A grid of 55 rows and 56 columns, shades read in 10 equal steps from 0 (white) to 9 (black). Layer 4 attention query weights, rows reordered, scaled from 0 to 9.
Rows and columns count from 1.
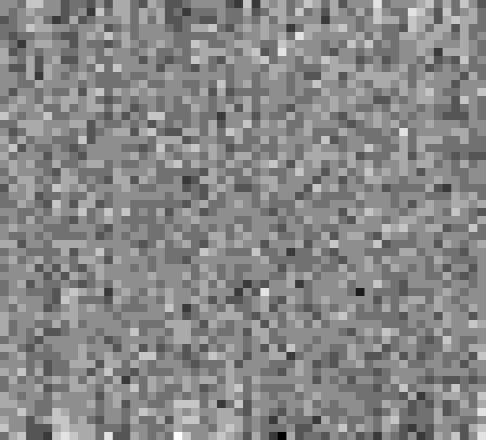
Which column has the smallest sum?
14
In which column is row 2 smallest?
48
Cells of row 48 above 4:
22
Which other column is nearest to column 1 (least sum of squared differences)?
38
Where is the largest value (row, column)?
55, 33
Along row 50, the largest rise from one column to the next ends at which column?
49
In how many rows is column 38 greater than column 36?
19
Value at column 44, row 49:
6
